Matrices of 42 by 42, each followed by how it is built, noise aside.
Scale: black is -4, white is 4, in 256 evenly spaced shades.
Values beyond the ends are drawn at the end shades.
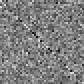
diagonal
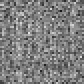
blocks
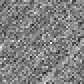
Hankel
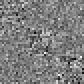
block diagonal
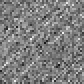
Hankel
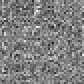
low rank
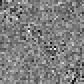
block diagonal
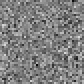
blocks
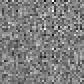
low rank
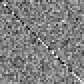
diagonal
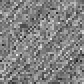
Hankel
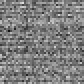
blocks
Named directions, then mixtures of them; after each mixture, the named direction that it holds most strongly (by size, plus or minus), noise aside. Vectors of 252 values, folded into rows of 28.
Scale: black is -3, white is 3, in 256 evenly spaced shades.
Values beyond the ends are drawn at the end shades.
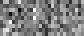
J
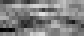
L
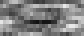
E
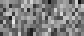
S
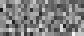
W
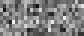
W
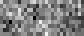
J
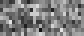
L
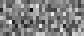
W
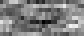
E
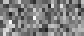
J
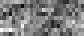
L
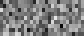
W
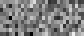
W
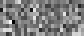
W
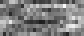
E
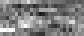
L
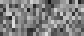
S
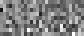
W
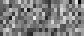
S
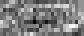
E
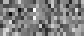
J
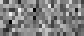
J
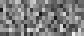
W
